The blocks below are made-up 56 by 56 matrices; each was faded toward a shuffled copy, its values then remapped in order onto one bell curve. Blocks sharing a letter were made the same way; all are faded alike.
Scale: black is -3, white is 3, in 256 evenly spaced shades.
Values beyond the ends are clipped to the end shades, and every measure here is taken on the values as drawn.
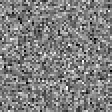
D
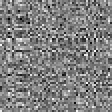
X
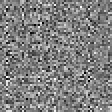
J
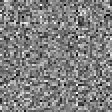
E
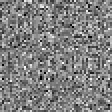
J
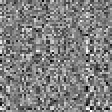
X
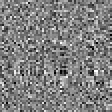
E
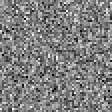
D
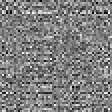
X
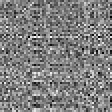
X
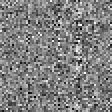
J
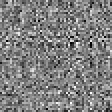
E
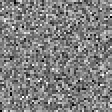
D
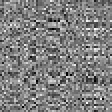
X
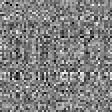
X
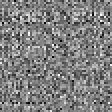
E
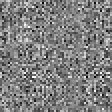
E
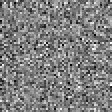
J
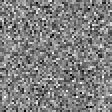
D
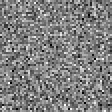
D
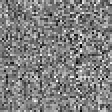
J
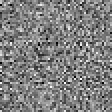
E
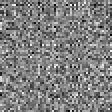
E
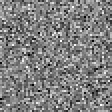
D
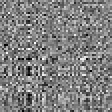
X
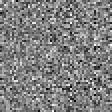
J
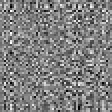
X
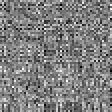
X
